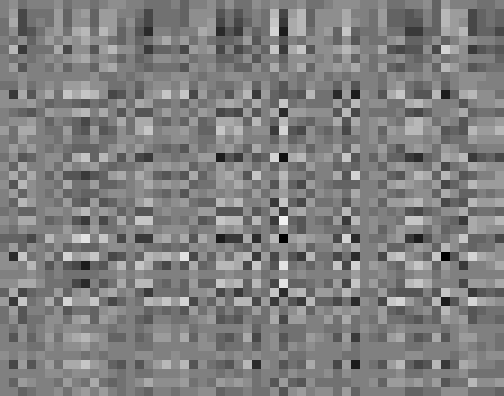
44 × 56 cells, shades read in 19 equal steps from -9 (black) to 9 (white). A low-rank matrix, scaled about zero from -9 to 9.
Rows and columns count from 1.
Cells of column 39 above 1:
15
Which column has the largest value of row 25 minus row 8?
32
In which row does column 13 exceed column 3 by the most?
6
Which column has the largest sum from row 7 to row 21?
3
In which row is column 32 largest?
25
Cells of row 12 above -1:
34
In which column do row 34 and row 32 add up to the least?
31
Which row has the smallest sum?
18
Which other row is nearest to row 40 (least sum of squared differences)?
9
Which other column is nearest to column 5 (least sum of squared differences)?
41
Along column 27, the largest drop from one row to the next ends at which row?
33
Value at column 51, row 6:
3
